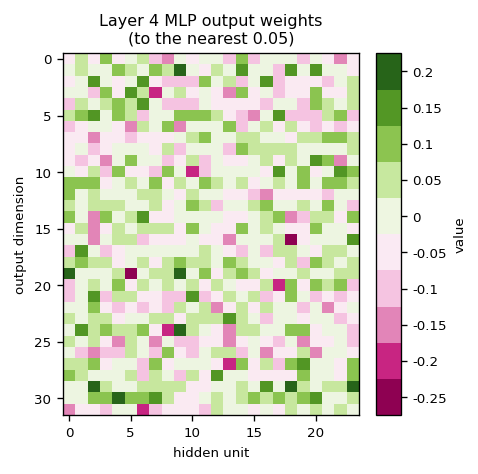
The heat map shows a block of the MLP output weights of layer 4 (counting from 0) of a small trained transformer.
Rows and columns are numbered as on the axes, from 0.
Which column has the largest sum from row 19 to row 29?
2
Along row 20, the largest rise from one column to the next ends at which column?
18
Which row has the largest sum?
30
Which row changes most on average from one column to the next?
3
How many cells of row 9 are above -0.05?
13
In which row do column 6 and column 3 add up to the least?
31
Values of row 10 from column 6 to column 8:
-0.05 -0.1 0.1
